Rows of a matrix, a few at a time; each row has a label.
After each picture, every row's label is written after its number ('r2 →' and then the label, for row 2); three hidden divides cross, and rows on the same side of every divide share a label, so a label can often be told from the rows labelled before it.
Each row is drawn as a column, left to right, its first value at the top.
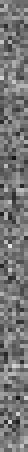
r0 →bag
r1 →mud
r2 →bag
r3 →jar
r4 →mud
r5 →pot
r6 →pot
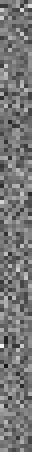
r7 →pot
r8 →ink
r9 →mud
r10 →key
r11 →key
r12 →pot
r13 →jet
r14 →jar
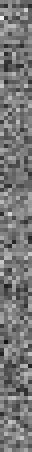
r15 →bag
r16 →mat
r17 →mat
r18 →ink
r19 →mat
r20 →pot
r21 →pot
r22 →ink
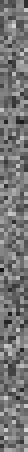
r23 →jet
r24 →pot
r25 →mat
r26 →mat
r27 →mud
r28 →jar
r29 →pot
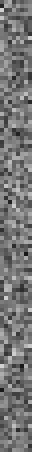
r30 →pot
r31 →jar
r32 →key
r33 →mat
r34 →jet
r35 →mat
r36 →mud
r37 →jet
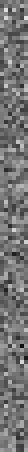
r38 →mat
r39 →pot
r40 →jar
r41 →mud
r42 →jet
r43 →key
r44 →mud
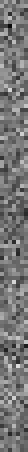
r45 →jar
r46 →bag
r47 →jar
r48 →ink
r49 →mud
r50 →jar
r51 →key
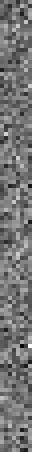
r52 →ink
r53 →ink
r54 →ink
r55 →pot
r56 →mat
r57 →key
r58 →key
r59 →pot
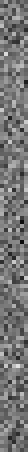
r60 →mat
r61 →bag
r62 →jet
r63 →jar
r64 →mud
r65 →bag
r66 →jet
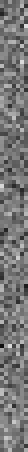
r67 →key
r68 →pot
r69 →pot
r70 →ink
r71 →mat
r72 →jar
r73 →mat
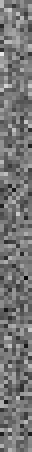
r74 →jar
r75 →bag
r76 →pot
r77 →bag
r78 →mat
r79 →mud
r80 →key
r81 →mud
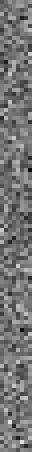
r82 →mud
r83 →ink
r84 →bag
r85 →jar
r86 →key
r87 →ink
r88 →ink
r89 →bag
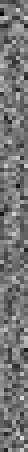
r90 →jar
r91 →mud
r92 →mud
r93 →mat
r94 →mat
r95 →bag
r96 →mud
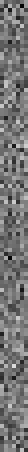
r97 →key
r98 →pot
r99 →jar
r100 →pot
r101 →key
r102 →mat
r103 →key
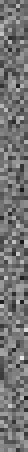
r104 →ink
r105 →jet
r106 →bag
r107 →mud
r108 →key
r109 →bag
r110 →mud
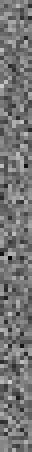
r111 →mud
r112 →pot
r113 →ink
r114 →mat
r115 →jet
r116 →key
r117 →bag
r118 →mat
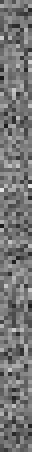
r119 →jet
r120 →jar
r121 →mud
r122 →mud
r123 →jar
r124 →jar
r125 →mat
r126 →jar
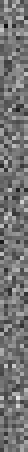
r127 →ink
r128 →mud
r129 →mat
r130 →jar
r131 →bag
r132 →pot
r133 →ink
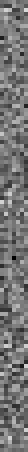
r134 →bag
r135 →pot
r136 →pot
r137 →key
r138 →key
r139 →ink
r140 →pot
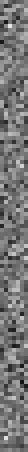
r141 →jar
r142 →pot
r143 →ink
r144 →ink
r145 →key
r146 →jet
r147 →pot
